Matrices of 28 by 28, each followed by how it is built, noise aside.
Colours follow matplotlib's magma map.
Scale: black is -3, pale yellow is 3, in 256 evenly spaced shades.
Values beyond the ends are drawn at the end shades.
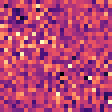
block diagonal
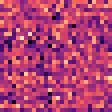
blocks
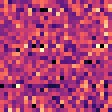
uneven rows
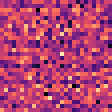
blocks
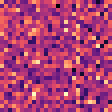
repeating rows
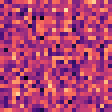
blocks
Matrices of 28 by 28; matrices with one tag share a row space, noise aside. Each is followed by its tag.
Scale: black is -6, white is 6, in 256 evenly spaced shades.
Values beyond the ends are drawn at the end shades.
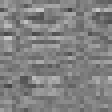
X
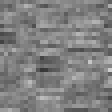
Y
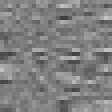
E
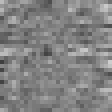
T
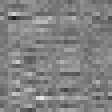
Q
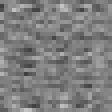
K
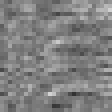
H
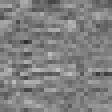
X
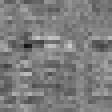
X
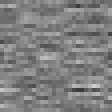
Y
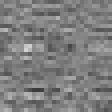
X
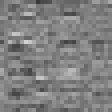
Q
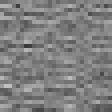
X
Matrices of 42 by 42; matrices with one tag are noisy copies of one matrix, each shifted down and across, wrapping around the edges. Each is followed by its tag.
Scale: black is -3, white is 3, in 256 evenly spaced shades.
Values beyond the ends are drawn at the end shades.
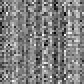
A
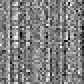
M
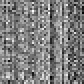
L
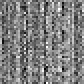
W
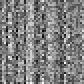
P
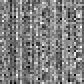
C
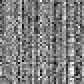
M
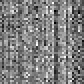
L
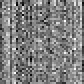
L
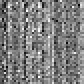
W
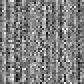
M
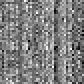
L
